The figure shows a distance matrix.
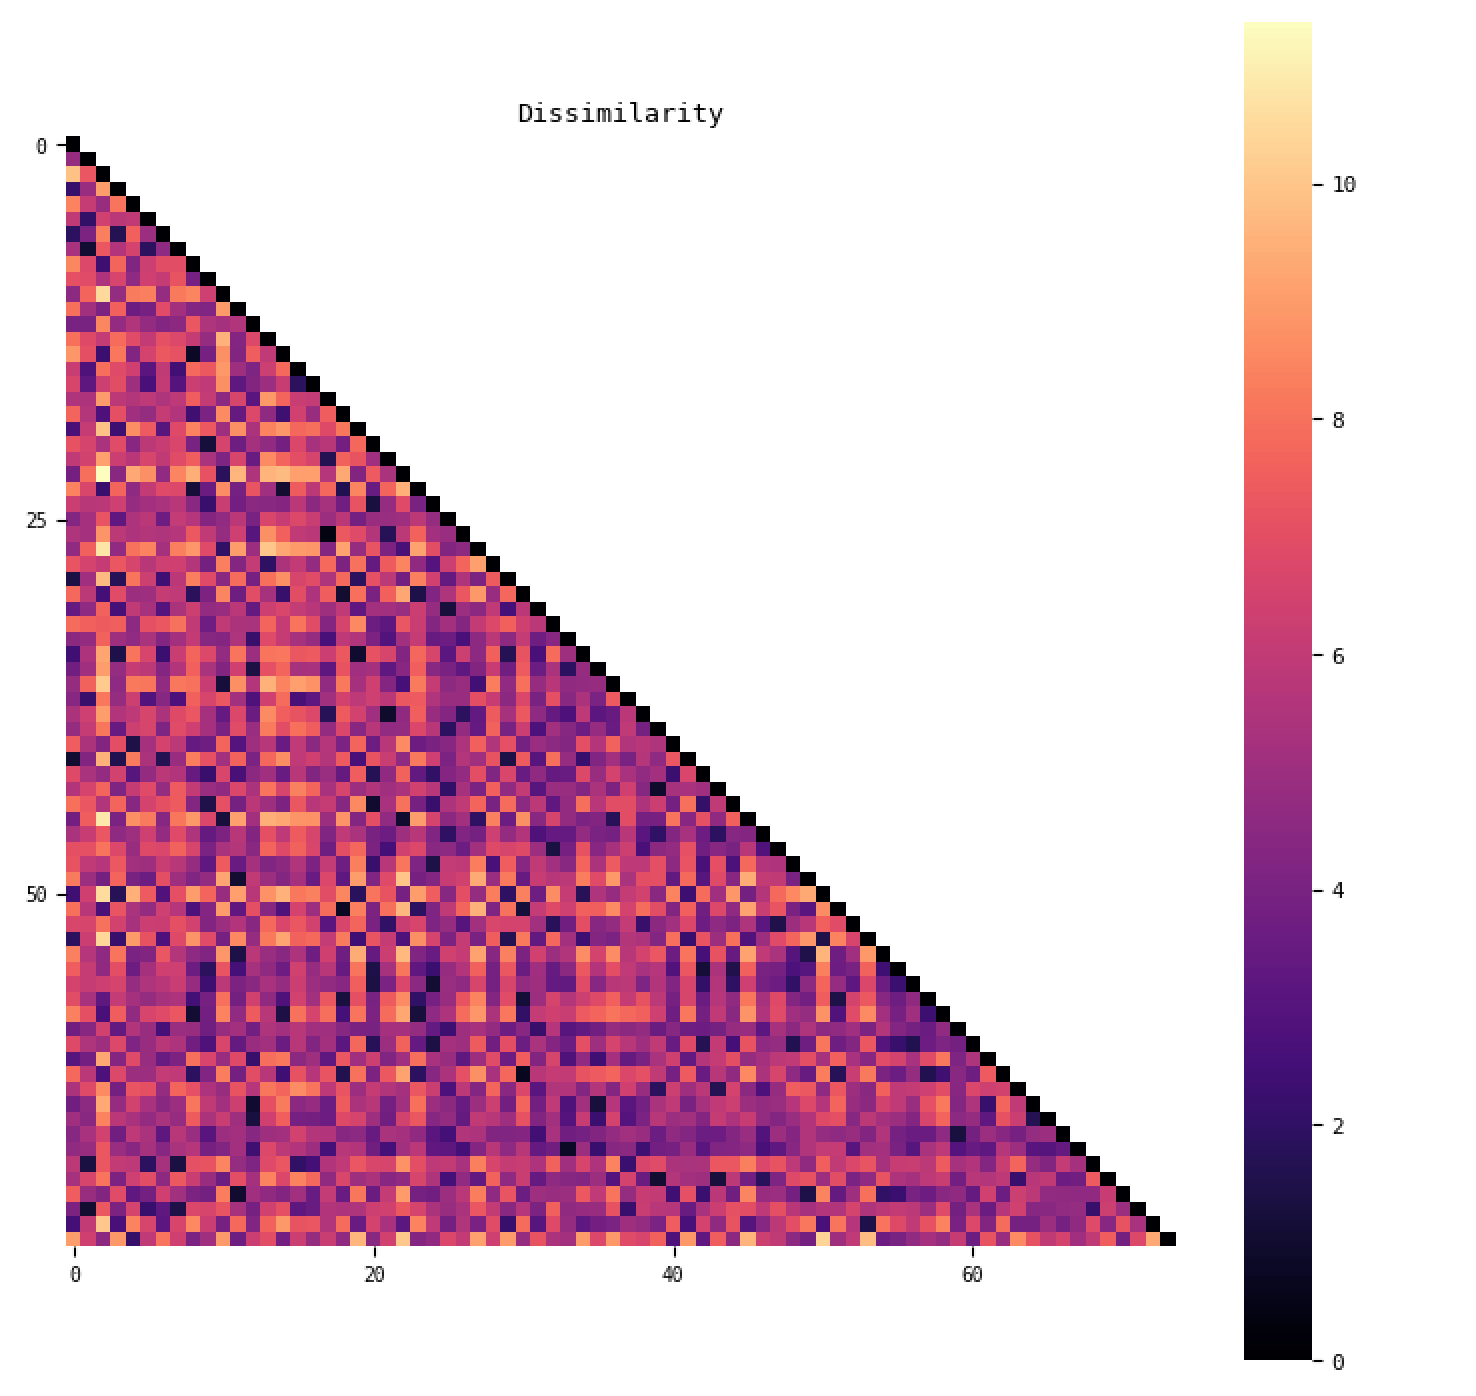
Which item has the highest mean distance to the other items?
2
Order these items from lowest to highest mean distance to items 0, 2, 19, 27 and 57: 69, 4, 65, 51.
69, 51, 65, 4
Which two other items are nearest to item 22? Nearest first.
45, 10
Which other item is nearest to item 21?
38
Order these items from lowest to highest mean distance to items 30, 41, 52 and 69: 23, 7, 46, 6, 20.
46, 6, 20, 23, 7
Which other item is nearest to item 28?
13
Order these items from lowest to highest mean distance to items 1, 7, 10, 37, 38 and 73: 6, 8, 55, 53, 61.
61, 6, 55, 53, 8
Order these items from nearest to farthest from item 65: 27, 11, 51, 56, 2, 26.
26, 56, 11, 27, 51, 2
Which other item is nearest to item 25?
31
